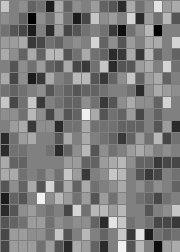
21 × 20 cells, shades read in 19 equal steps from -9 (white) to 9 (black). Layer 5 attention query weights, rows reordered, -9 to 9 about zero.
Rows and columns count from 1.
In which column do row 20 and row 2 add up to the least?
7
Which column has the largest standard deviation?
14
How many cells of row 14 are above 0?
9
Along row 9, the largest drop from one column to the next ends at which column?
19
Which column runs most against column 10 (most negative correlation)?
12
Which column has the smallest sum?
10
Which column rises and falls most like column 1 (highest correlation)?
15
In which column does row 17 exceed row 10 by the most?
1
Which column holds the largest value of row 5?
13
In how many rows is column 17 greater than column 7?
9
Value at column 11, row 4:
-6
